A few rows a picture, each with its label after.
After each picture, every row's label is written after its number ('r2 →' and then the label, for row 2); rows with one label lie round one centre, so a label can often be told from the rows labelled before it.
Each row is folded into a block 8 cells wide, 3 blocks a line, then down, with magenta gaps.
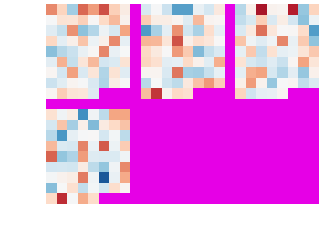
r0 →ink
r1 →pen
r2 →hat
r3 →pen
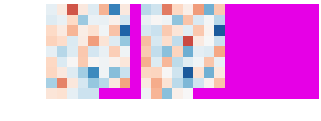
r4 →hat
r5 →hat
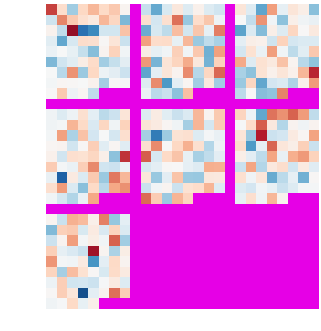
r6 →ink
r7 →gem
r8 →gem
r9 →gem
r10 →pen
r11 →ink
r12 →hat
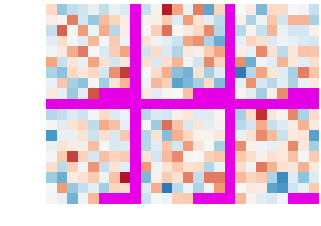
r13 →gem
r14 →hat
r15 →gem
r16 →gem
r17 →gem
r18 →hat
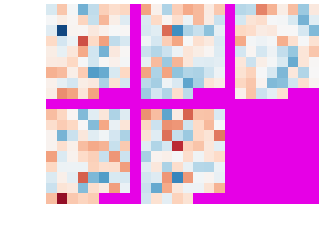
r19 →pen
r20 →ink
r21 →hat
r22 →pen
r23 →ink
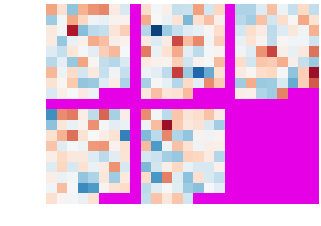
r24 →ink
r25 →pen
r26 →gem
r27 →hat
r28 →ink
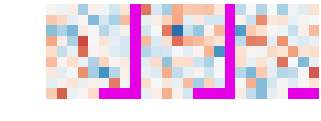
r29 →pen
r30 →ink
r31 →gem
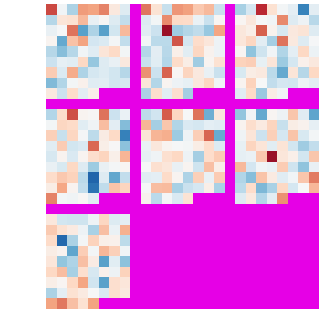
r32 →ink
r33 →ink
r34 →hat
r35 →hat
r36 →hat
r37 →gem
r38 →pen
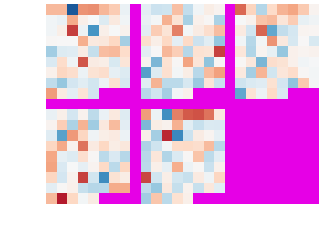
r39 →ink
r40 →gem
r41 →ink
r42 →pen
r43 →ink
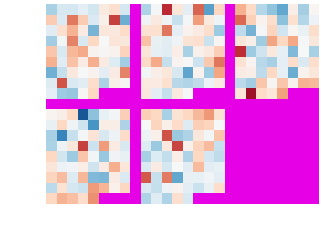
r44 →gem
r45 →hat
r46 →pen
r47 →pen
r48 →ink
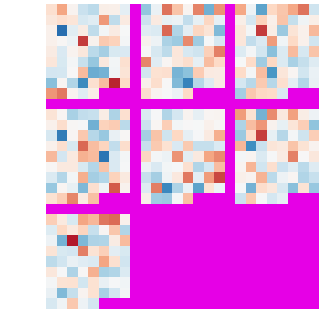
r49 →pen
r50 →hat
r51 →ink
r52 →pen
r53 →gem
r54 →ink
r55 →ink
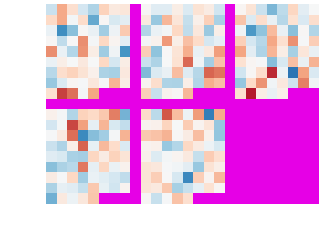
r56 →pen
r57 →gem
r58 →pen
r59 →ink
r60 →hat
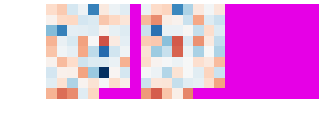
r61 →pen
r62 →pen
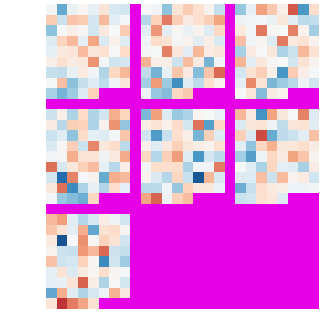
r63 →gem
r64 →gem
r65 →hat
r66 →gem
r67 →pen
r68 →ink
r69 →pen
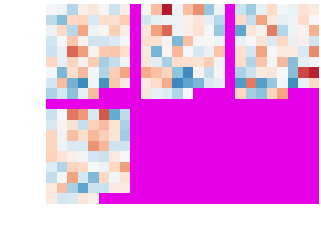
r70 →gem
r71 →hat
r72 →gem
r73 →hat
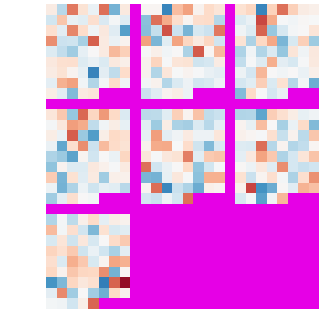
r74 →hat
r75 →ink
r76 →ink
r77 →ink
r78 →gem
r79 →gem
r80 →gem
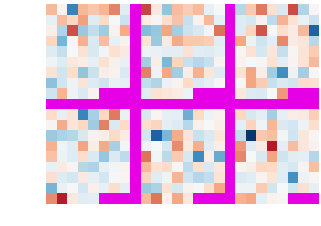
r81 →ink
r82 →ink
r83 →hat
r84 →pen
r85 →pen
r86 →pen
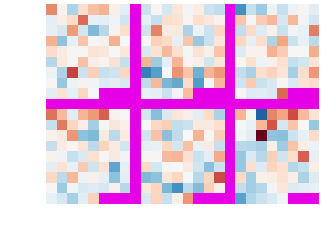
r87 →ink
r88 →gem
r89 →gem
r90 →ink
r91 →gem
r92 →ink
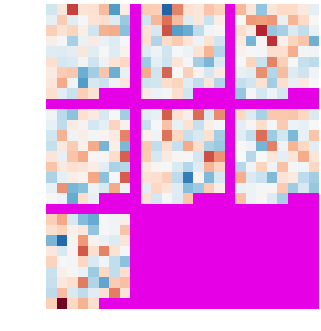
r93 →hat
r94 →ink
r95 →ink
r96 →gem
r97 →hat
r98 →ink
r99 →pen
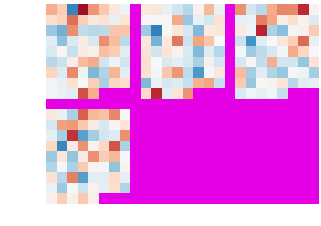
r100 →ink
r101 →pen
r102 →ink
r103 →ink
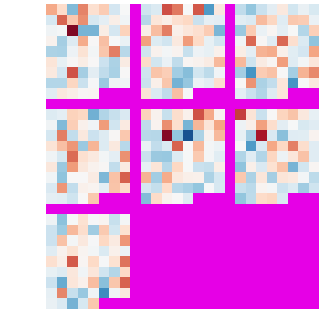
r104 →ink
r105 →hat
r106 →gem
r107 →gem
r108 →ink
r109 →ink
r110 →gem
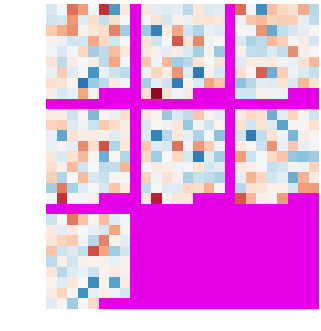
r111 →hat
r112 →pen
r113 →ink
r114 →pen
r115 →pen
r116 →pen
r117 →hat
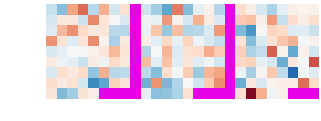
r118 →hat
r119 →gem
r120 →pen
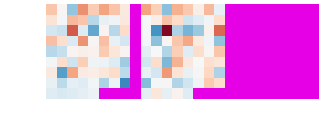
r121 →ink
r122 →ink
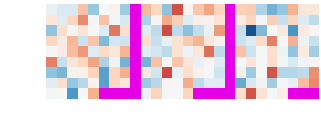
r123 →gem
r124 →ink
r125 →pen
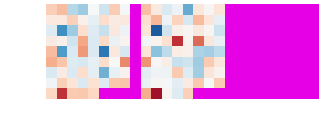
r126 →pen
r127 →pen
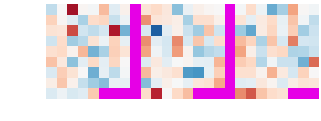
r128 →hat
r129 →pen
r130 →pen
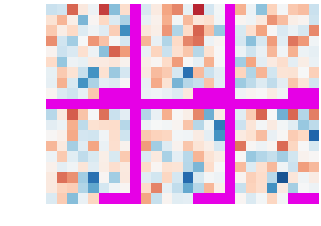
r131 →hat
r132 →hat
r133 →ink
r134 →hat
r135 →hat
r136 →hat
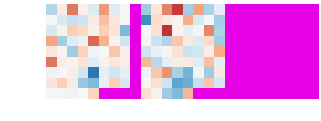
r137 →hat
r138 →hat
